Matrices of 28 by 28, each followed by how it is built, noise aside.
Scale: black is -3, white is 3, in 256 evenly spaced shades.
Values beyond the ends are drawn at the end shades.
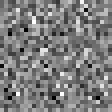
repeating columns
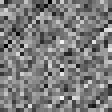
Hankel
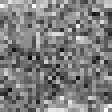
smooth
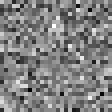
noise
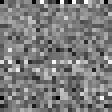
uneven rows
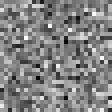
noise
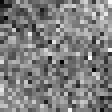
smooth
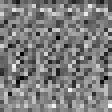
repeating columns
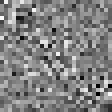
block diagonal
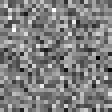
repeating columns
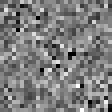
block diagonal
